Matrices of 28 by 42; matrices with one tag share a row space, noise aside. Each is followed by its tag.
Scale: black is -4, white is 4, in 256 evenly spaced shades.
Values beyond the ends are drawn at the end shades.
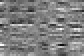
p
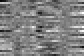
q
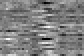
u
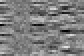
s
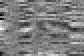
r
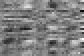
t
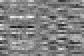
p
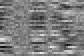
s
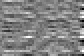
t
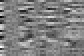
r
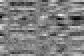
p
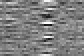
u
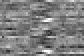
u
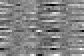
q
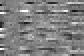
r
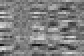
s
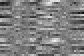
q
